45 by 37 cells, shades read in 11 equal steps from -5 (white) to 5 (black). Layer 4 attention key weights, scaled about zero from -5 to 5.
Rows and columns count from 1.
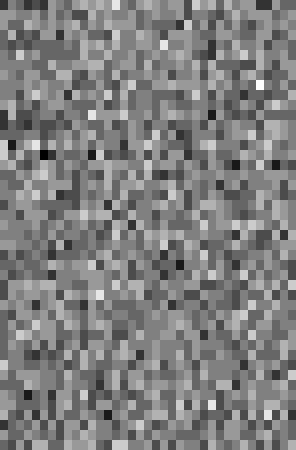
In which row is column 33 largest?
1
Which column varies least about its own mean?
29
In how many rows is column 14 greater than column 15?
21
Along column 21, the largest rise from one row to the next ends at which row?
26
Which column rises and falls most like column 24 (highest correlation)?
6
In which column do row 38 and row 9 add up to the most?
35
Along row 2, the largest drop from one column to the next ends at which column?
12
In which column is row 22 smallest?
11
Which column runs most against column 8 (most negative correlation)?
22
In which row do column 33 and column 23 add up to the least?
9
